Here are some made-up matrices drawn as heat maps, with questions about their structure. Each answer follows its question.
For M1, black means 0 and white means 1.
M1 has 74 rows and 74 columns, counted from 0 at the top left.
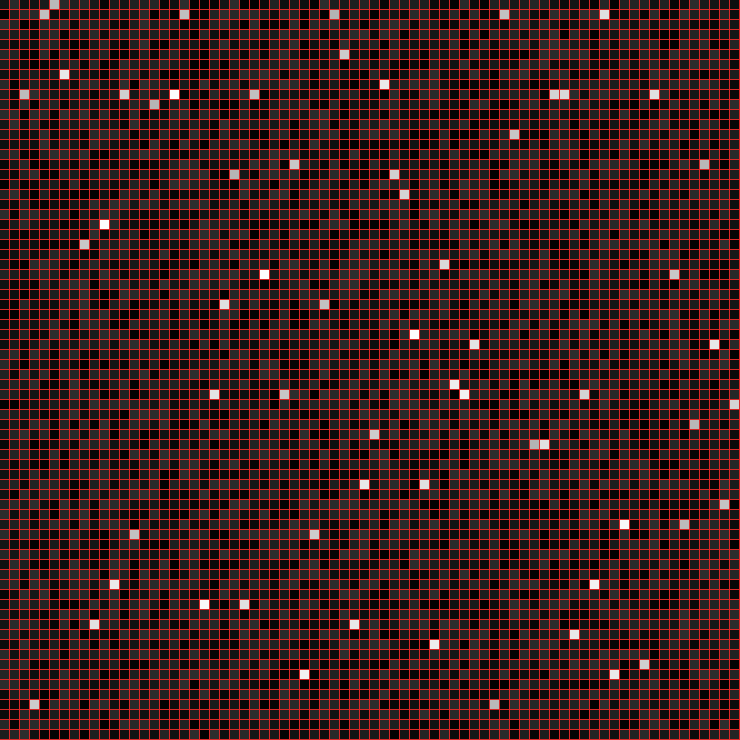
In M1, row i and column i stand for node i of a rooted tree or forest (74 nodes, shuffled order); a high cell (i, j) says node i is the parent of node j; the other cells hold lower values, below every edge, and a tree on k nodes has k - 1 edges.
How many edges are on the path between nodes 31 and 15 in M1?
9
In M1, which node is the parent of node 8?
24
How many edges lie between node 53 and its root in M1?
3
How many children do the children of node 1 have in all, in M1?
4
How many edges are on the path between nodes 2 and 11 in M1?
5
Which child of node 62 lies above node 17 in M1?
9
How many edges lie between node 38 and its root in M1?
4
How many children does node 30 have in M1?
2
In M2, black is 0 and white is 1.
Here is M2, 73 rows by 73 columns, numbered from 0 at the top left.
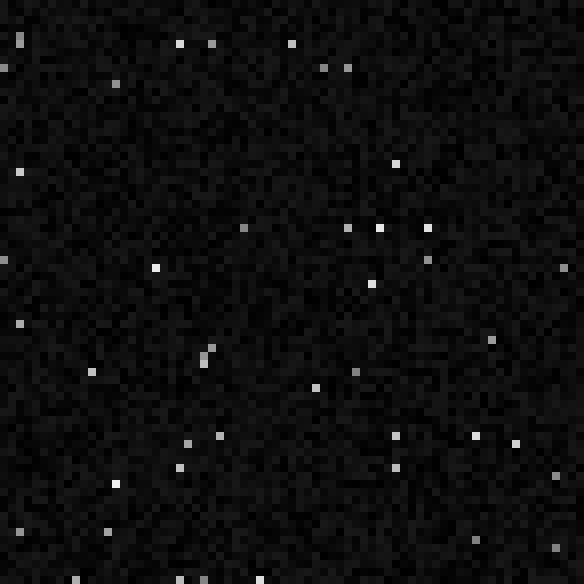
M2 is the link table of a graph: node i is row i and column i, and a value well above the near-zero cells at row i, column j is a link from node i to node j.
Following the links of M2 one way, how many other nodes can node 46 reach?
3
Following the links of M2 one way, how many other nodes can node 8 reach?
5
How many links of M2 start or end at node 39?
1
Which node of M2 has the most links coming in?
node 2
